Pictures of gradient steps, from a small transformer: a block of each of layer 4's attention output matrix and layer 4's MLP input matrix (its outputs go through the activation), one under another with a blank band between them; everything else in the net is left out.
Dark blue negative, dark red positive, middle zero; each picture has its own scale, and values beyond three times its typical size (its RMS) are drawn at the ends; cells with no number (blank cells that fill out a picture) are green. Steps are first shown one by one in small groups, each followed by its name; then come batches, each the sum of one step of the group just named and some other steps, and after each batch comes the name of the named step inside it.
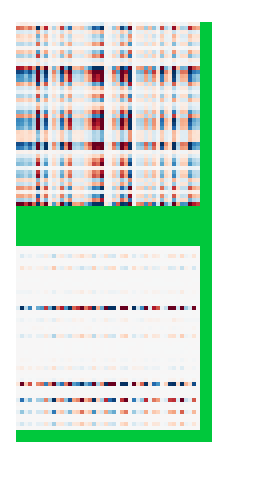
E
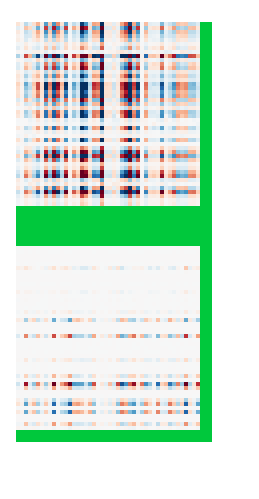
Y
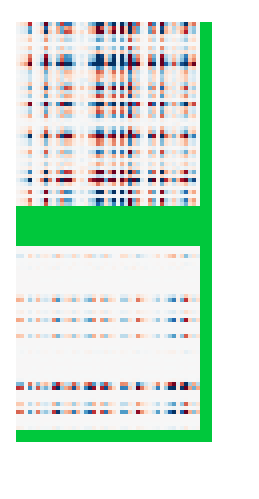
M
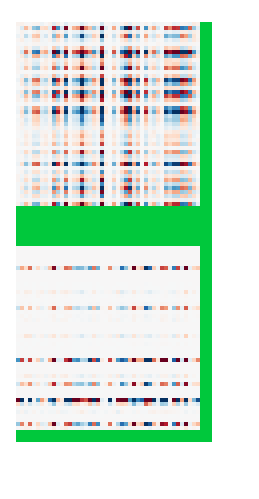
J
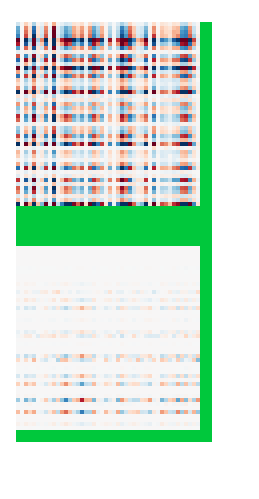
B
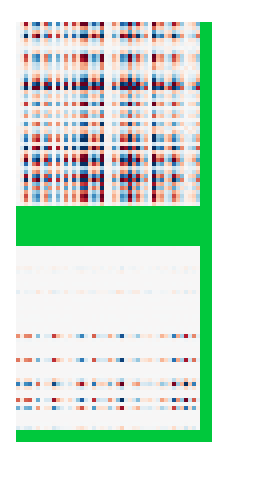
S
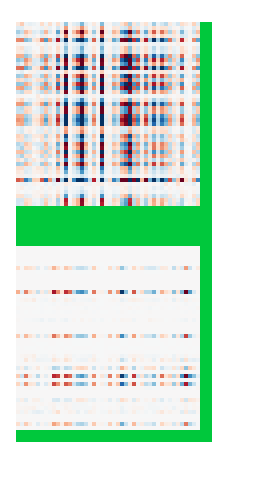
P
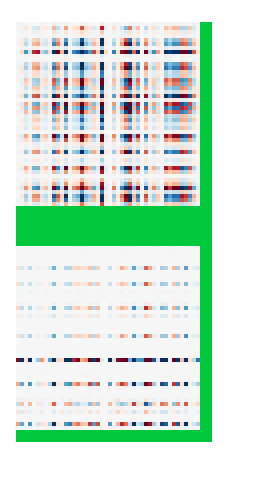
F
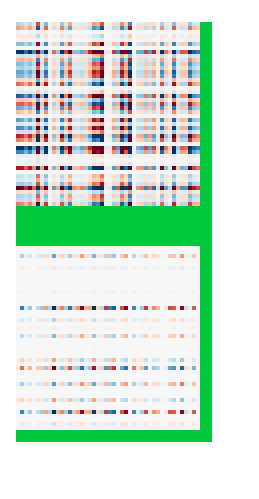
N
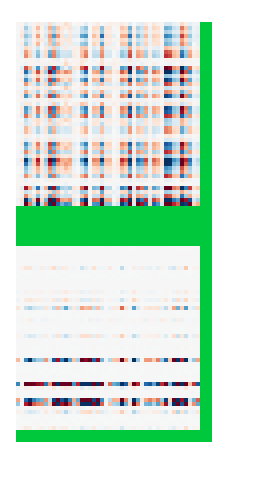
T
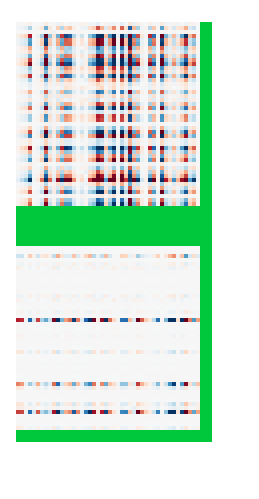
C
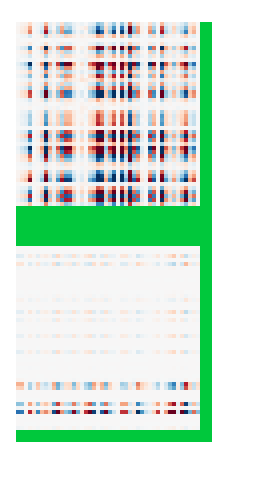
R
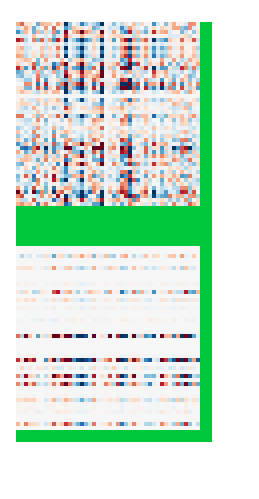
P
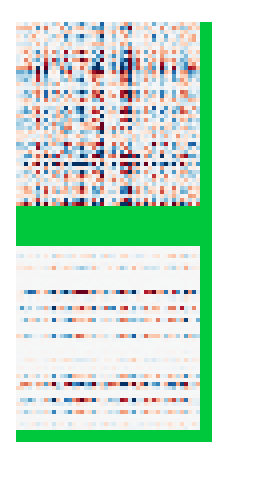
E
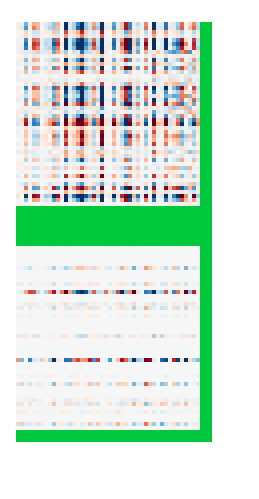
F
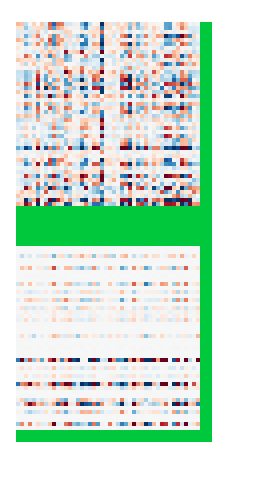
T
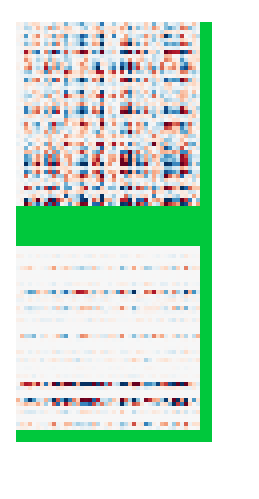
T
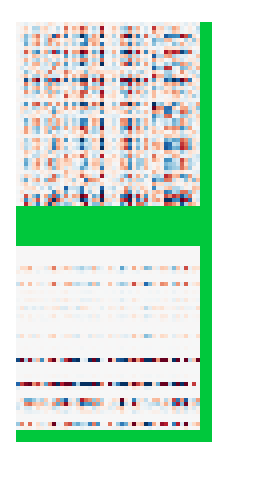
T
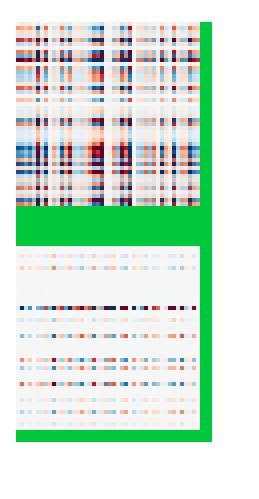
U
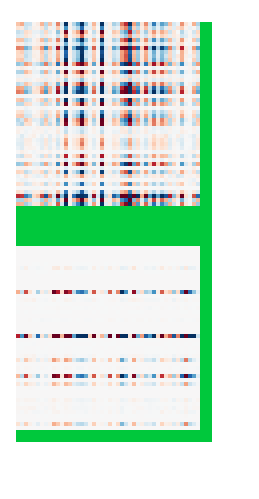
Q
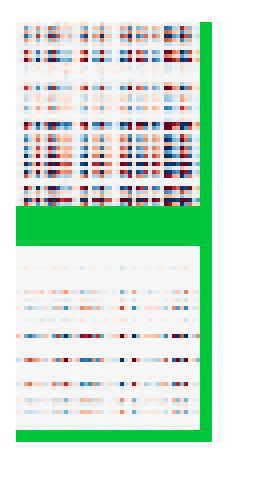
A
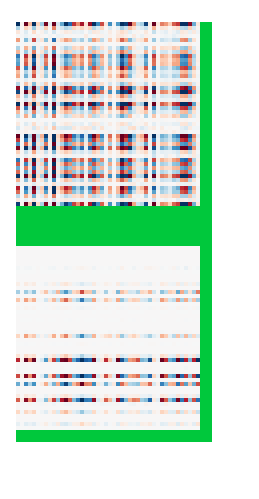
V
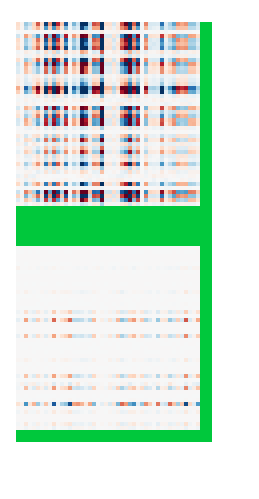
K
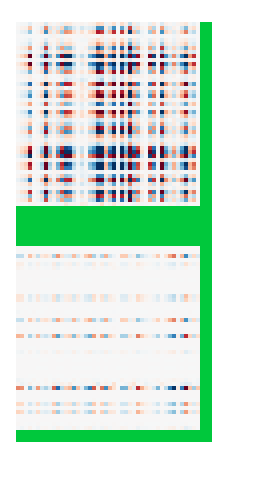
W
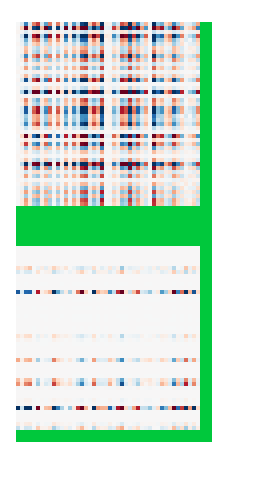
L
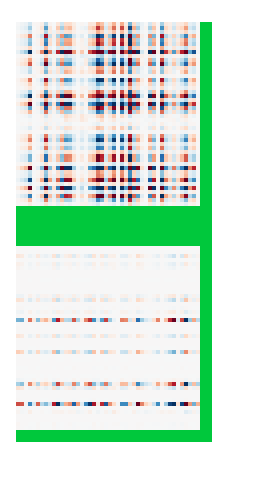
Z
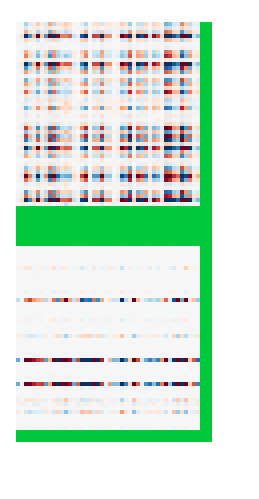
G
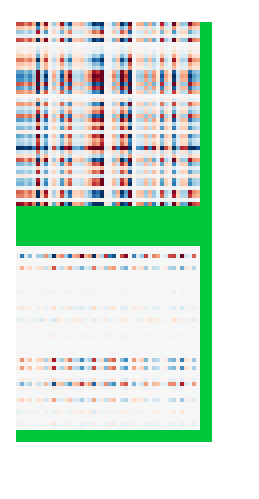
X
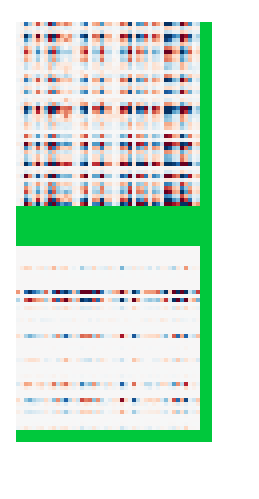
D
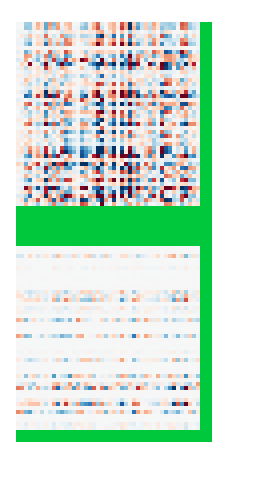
W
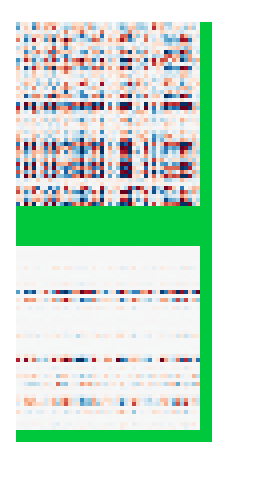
V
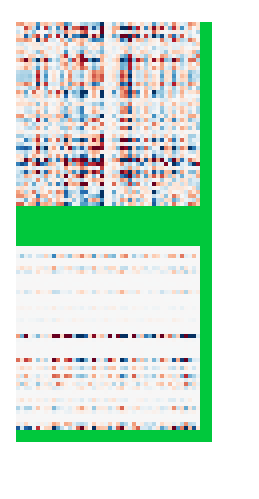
X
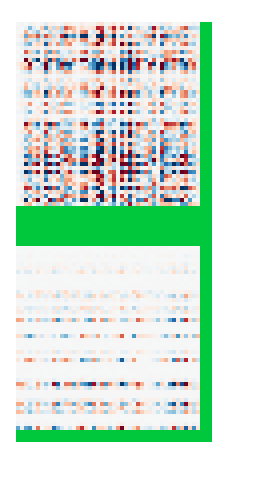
A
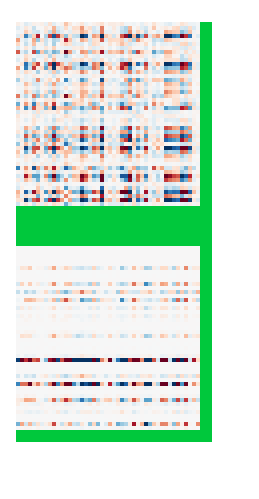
G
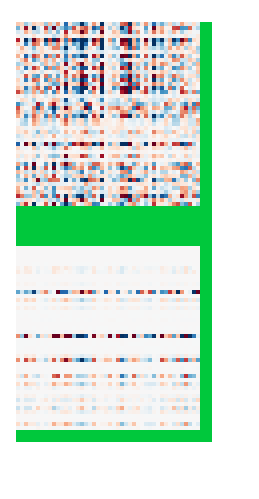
Q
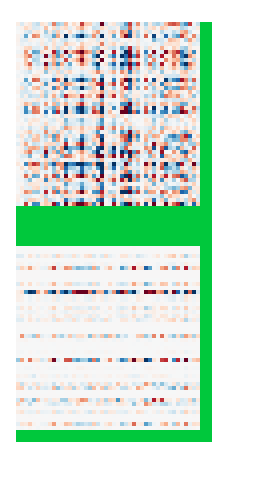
W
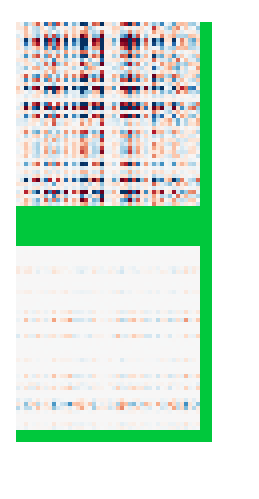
K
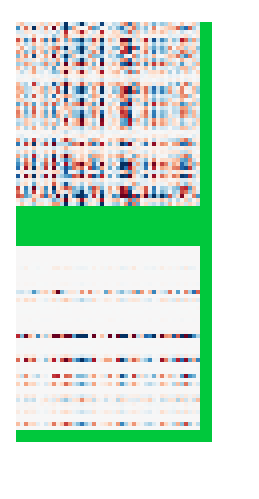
Q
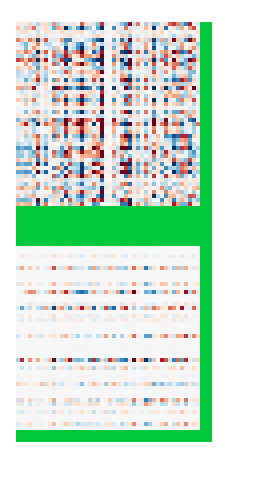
U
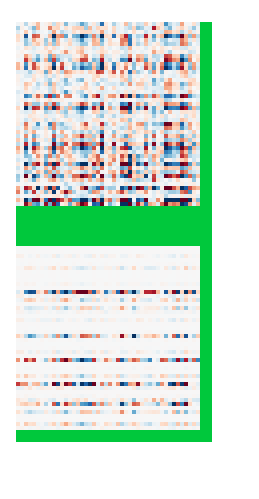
A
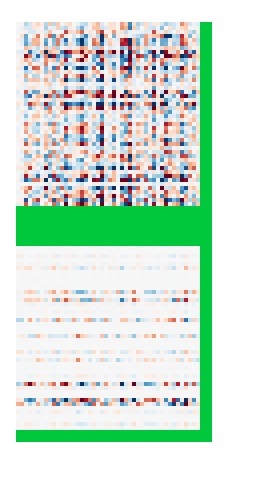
Z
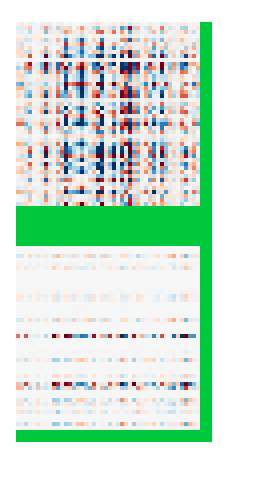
W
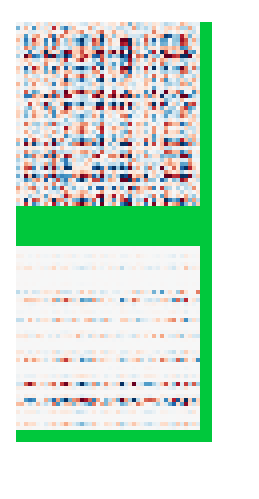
Z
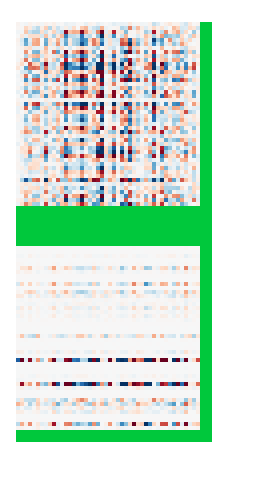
W
